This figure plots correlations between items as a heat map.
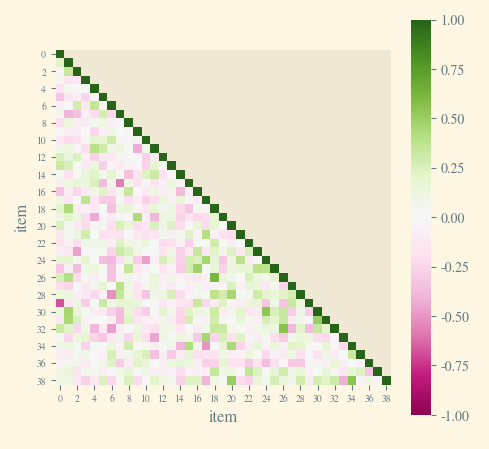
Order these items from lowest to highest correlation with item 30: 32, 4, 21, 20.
4, 20, 21, 32
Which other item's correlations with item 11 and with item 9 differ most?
19
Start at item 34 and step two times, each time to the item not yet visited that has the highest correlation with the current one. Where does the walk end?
20
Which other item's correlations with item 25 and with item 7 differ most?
15
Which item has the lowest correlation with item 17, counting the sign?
34
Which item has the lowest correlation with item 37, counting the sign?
36
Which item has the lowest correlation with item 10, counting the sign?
24
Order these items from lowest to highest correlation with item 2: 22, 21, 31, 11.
22, 11, 21, 31
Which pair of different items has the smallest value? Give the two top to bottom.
0, 29
